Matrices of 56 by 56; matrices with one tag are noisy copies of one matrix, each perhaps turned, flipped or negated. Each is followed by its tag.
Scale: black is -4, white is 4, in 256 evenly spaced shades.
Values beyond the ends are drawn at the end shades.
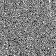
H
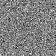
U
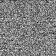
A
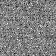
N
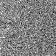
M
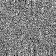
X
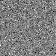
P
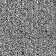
A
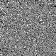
H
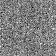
N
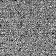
A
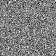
P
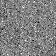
N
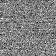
A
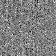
A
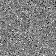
P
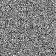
P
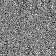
H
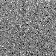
M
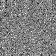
H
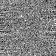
X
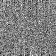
X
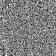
H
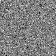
P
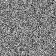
P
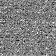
A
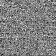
A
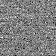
A
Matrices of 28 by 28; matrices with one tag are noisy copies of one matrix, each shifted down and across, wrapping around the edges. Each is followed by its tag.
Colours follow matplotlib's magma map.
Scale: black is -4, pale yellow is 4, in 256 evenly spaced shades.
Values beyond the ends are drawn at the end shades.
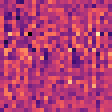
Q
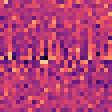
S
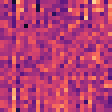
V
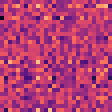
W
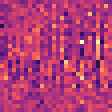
V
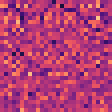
W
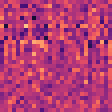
Q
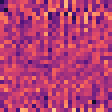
Q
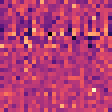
S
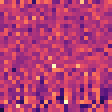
S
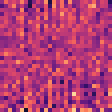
Q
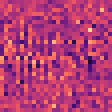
Q
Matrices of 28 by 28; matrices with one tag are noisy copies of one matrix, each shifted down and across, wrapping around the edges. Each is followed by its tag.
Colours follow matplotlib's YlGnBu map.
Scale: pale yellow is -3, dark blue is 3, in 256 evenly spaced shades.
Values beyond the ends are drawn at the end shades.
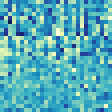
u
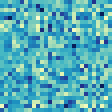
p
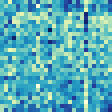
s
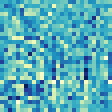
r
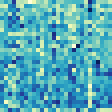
s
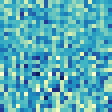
u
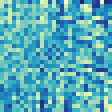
r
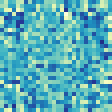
r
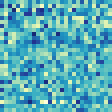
p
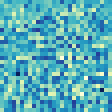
p
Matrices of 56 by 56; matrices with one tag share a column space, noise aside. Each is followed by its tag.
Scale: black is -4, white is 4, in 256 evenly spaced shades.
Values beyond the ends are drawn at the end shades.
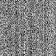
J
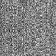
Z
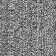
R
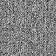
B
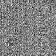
Z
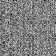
J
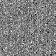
J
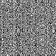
Z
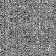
R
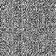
B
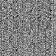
R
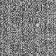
B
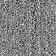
J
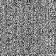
Z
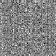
Z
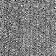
R
